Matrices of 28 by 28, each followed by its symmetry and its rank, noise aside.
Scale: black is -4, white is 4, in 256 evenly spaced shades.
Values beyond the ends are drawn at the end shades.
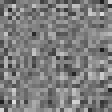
symmetric, rank four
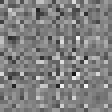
symmetric, rank three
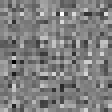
antisymmetric, rank four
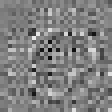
symmetric, rank four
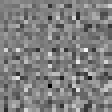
antisymmetric, rank four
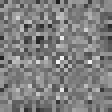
symmetric, rank four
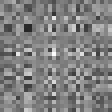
symmetric, rank two
